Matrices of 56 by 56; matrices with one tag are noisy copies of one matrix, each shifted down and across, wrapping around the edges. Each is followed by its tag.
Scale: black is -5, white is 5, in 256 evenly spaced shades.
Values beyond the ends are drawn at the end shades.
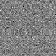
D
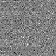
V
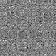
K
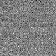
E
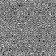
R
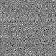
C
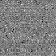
R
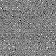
C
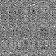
K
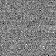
E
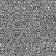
E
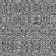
K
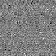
R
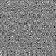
D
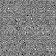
C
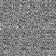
V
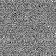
C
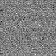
R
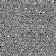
V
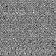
C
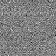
C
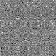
K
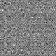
V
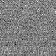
E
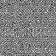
C
